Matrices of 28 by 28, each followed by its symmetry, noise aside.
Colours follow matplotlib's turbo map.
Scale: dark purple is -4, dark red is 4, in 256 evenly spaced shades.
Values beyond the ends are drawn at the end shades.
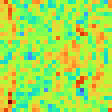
mirrored top to bottom.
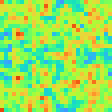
mirrored top to bottom.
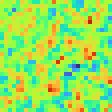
symmetric.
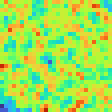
symmetric across the other diagonal.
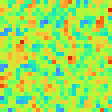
antisymmetric.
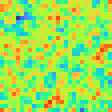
symmetric.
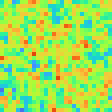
symmetric across the other diagonal.
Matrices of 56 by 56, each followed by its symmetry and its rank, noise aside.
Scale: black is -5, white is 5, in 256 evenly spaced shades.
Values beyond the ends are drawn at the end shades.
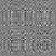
no symmetry, rank three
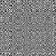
symmetric, rank four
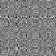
no symmetry, rank three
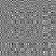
no symmetry, rank three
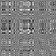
antisymmetric, rank two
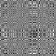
symmetric, rank two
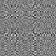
antisymmetric, rank two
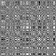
symmetric, rank two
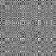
symmetric, rank two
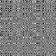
no symmetry, rank three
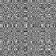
no symmetry, rank three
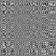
antisymmetric, rank two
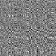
antisymmetric, rank four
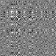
symmetric, rank three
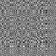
antisymmetric, rank two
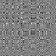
no symmetry, rank four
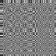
no symmetry, rank two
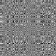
no symmetry, rank three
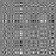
antisymmetric, rank two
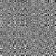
antisymmetric, rank four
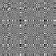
symmetric, rank two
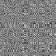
no symmetry, rank three
